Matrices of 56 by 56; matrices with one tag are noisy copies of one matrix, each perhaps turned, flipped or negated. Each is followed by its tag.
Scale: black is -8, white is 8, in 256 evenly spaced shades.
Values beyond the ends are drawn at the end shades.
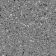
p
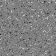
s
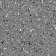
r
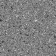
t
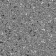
r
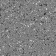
p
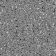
s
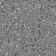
s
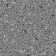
r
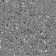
p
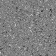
p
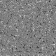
s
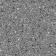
s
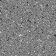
t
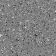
t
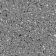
t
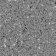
p
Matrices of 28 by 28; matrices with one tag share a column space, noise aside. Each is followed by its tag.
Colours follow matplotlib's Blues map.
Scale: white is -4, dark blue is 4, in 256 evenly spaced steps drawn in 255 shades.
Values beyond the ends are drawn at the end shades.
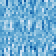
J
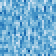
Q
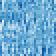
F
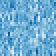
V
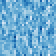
Q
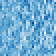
Q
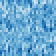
J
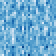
Q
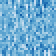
J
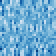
J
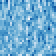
Q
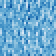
Q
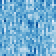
F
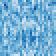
Q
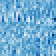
V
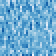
Q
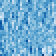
F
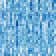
F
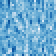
F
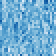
F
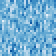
J
